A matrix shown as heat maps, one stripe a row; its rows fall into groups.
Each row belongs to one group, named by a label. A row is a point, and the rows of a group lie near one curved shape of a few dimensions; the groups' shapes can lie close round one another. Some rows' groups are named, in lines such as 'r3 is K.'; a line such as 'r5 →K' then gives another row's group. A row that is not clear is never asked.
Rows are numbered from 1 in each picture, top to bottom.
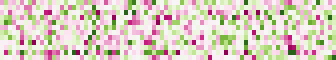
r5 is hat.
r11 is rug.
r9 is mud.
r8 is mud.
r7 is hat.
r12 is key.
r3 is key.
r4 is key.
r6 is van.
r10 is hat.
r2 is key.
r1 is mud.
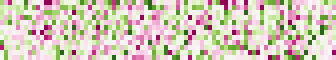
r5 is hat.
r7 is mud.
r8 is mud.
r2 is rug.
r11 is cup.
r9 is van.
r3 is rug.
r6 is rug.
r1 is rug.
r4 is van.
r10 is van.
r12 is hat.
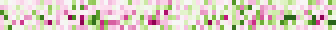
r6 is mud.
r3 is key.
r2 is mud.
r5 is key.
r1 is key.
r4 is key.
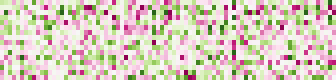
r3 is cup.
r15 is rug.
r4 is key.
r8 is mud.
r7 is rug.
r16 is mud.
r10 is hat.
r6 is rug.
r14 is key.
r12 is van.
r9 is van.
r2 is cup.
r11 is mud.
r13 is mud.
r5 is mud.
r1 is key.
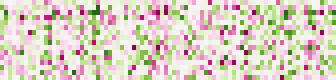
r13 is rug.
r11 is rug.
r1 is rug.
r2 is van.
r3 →key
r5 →key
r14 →mud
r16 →mud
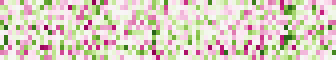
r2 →key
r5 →rug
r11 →rug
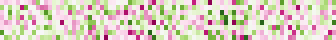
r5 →rug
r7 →rug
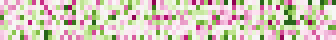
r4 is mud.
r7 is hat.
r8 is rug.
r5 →key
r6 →key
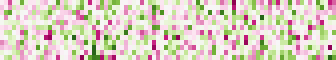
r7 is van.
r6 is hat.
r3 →rug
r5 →hat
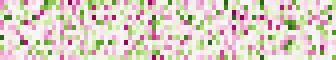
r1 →rug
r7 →rug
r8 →van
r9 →van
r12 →rug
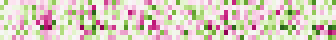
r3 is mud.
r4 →rug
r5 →van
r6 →key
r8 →key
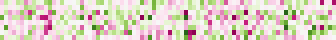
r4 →rug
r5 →key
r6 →key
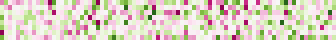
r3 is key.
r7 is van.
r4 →rug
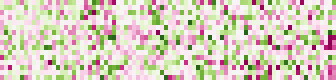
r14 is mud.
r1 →hat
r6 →hat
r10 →hat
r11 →rug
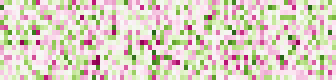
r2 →van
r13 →key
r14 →van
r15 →mud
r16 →hat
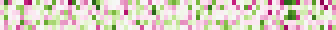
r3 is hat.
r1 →key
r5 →rug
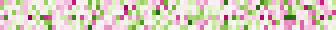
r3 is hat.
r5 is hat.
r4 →key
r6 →mud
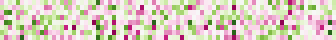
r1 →hat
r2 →mud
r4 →van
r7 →key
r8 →van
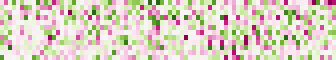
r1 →hat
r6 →hat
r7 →mud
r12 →van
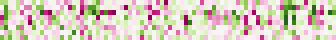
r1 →key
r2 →key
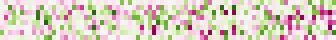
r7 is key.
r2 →mud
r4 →hat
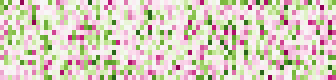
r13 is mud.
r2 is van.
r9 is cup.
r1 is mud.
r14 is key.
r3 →rug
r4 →rug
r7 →hat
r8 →rug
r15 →rug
